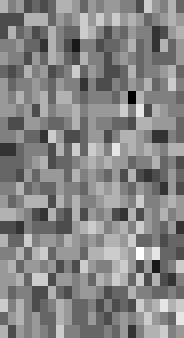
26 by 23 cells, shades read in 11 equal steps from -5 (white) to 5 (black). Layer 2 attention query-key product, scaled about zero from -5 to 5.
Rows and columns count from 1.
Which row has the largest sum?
4
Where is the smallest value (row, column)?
20, 18
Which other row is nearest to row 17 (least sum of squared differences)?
23
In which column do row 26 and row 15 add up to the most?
17
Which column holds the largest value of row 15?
21
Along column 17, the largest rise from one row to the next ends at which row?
8
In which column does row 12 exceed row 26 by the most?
1
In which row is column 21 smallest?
24
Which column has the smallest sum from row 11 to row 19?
12
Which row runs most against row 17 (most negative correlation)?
22
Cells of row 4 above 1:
5
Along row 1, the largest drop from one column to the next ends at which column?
19
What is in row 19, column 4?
-3
